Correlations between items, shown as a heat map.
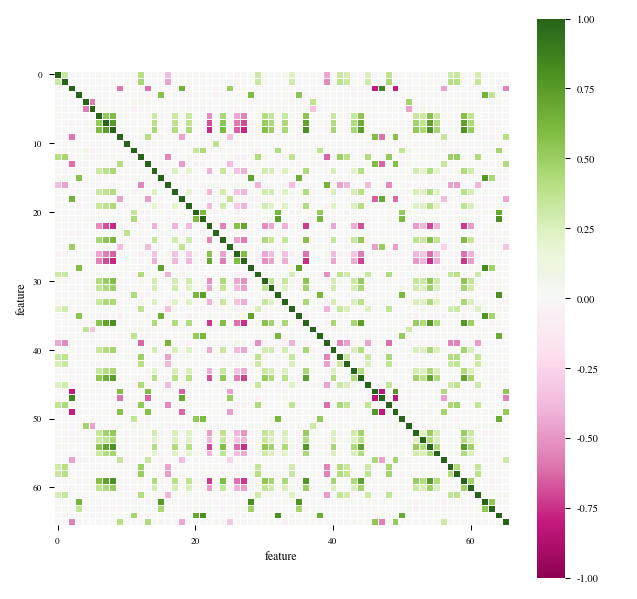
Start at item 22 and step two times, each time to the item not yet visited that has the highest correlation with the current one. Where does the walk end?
26
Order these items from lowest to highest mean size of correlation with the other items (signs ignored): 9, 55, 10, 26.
10, 9, 55, 26
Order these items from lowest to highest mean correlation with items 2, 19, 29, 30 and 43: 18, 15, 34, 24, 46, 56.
46, 56, 15, 34, 18, 24
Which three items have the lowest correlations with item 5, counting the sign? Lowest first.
4, 51, 37
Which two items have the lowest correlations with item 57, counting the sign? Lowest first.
39, 16
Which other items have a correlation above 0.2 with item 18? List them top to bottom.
2, 25, 47
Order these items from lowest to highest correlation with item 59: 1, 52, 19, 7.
1, 19, 52, 7
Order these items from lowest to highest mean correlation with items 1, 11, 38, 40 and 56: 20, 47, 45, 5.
47, 5, 45, 20
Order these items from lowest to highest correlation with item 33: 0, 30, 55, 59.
0, 55, 30, 59
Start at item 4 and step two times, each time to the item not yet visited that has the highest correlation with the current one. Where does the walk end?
37
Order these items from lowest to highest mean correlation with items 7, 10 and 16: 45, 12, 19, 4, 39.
12, 45, 4, 19, 39
